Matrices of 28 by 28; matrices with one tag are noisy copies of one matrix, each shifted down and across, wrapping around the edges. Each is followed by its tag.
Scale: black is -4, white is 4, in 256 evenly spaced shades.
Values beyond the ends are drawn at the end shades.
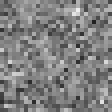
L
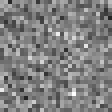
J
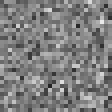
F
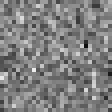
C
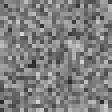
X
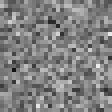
L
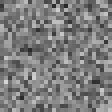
X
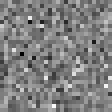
F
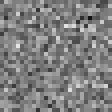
X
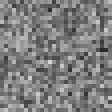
L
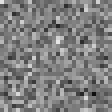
X
